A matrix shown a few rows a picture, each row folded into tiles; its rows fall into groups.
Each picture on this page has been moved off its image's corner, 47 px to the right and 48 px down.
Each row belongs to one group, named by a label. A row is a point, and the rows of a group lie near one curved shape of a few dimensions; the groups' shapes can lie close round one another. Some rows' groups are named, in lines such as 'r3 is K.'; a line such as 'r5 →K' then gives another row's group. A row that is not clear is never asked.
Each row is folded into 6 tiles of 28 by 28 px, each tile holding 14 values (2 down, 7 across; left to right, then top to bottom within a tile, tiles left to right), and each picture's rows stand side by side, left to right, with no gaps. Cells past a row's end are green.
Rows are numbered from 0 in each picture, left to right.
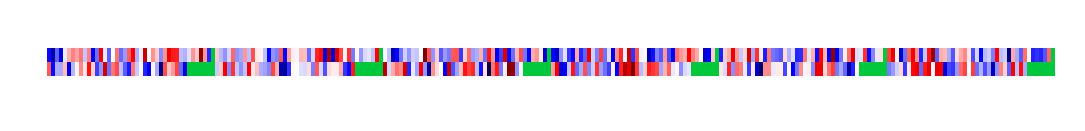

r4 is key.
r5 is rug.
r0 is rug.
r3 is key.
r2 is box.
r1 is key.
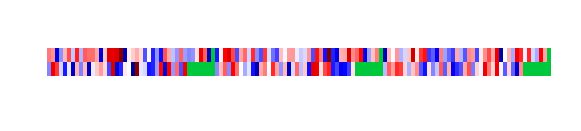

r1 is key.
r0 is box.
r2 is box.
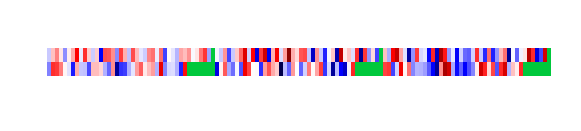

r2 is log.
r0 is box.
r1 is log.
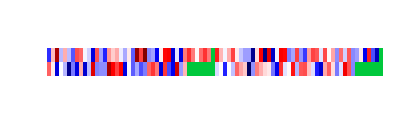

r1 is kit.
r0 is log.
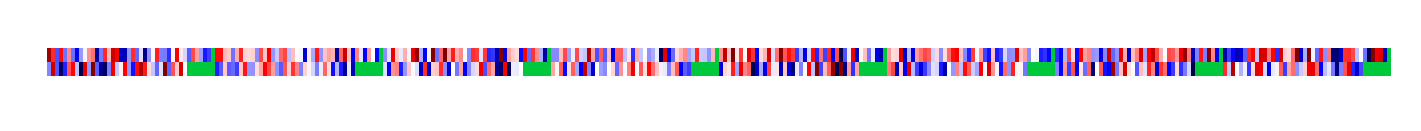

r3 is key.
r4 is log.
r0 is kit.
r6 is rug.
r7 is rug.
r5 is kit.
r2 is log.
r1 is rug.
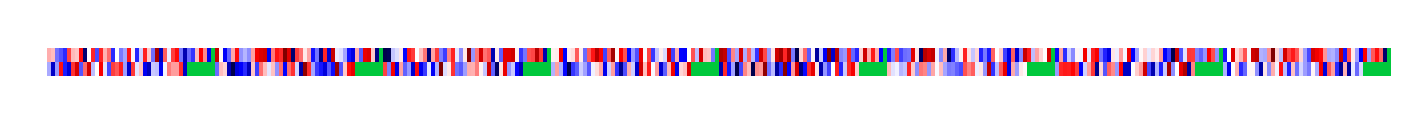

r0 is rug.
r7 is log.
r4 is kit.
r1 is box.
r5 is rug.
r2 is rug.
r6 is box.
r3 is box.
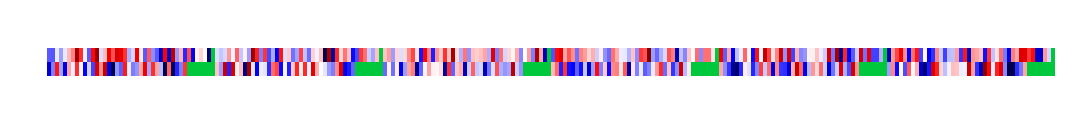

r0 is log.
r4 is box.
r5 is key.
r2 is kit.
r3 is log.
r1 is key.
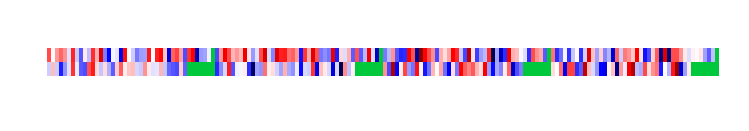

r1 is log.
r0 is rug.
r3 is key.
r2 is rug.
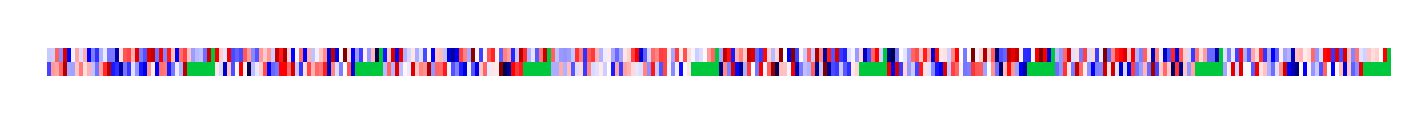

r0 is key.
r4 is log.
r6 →log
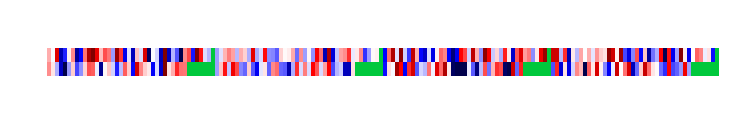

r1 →key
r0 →box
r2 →key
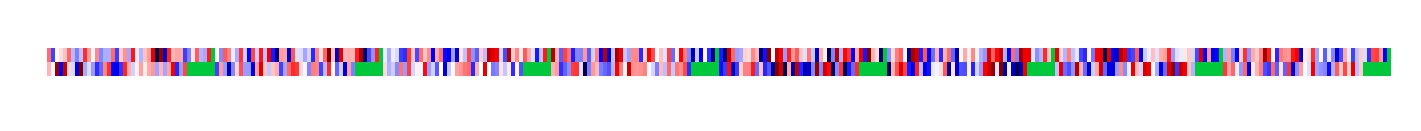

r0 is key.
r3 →kit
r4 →log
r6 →kit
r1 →rug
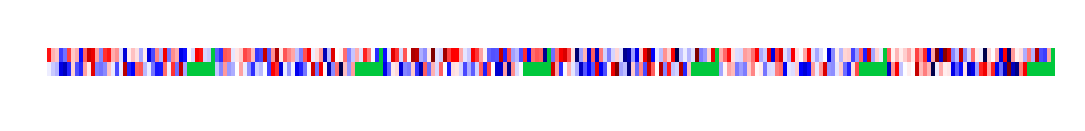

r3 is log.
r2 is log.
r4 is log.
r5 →log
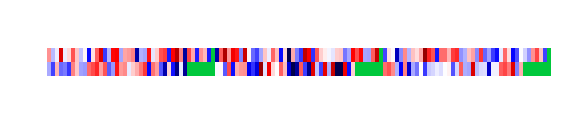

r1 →key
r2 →box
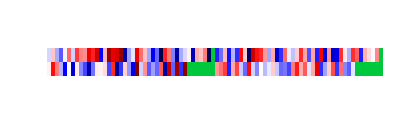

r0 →box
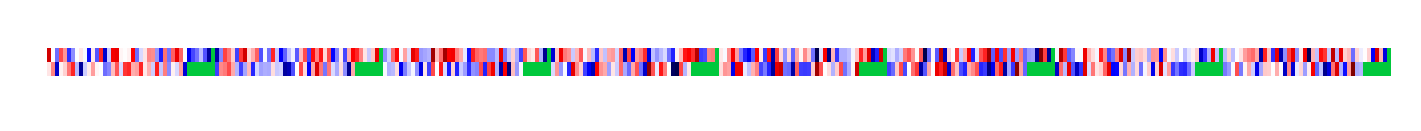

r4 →log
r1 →box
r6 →log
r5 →kit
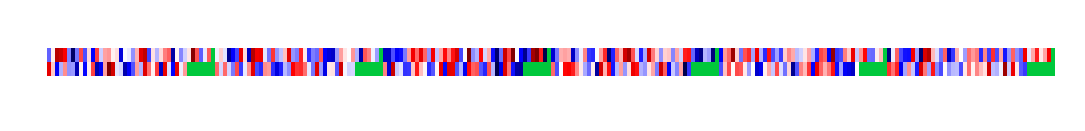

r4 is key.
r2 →rug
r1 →rug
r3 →kit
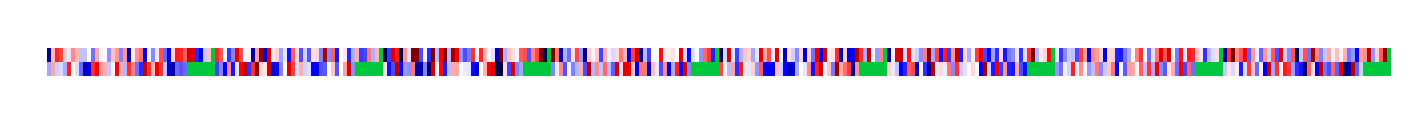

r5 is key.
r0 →key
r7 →key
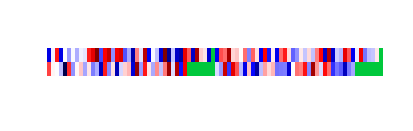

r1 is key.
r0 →box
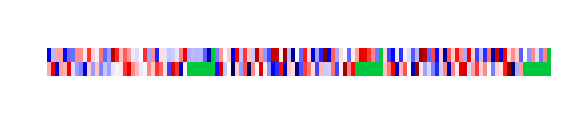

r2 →key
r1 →kit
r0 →kit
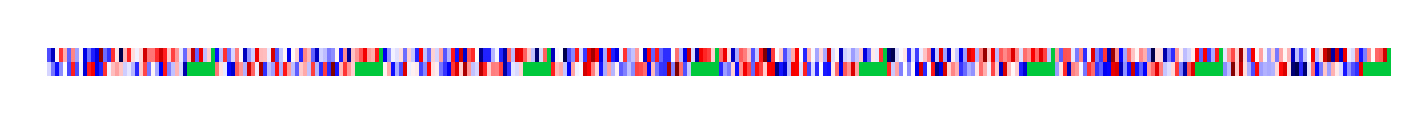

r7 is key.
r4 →rug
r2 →key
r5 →rug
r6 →log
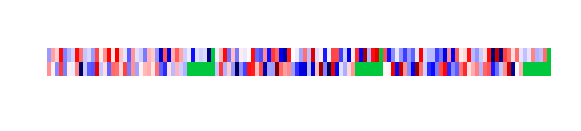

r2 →key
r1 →log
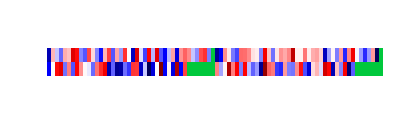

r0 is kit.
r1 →kit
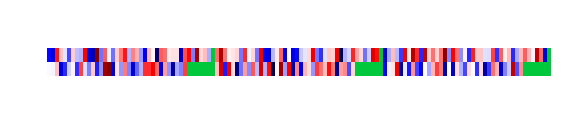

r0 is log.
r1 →log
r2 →kit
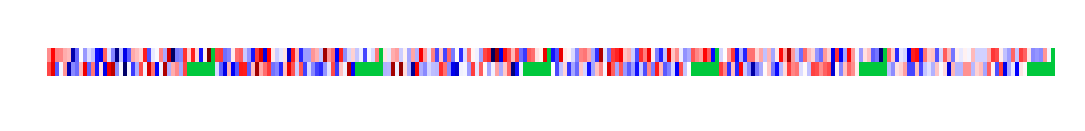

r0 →log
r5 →box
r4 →kit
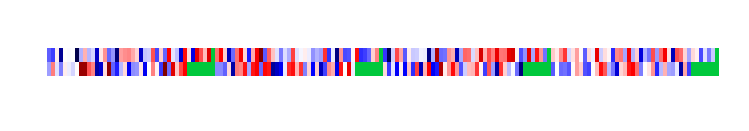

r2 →rug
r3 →rug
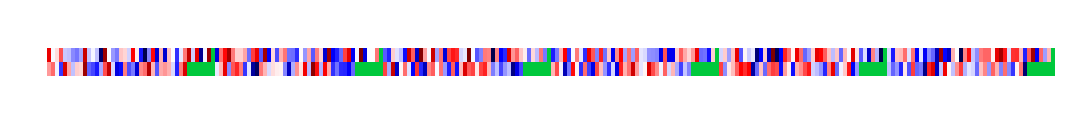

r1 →key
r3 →key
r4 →kit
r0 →log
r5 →rug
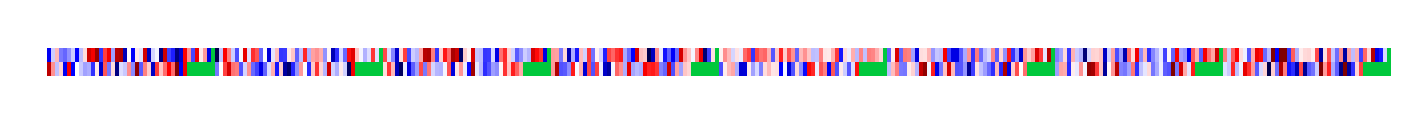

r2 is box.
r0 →box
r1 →box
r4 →box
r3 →kit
